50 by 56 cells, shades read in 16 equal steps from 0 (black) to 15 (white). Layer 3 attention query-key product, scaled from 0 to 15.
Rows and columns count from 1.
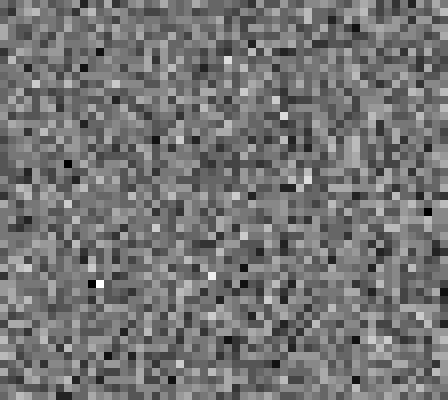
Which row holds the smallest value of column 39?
19
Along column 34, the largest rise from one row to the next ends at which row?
29
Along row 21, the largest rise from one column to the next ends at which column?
10
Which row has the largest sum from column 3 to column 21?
34
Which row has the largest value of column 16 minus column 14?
45
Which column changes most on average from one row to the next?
4
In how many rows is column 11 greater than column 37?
25
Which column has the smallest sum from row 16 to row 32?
20
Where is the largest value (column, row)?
13, 36
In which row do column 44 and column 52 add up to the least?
1
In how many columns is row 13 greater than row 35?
21
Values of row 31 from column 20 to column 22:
8 7 6
